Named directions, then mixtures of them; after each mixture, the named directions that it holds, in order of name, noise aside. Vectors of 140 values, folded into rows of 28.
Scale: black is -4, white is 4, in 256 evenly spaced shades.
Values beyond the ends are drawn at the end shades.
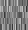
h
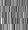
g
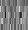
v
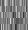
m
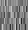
h, v.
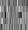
h, v.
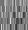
m, v.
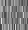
g, h.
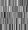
h.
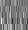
g.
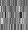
v.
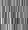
g, m.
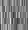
g, m.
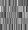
h, v.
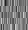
g, m.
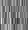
g, m.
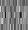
v.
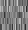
h.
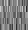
h, m.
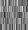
h.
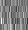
g.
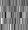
g, v.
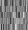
m.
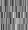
m.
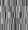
m, v.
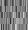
m.
